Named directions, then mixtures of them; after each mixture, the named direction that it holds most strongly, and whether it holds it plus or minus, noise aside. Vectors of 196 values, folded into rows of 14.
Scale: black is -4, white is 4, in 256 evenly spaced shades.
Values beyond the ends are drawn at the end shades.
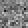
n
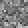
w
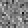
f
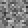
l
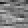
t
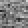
t, minus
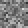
w, plus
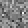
f, minus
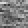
t, minus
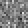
f, minus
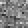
t, minus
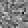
f, plus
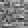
t, minus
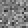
n, plus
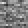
t, minus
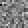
f, minus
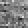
t, minus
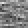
t, minus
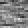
t, plus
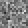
l, plus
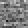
t, minus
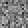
f, plus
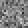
w, minus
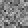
w, minus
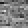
t, plus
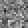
n, plus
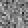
f, plus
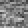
t, plus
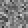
n, plus
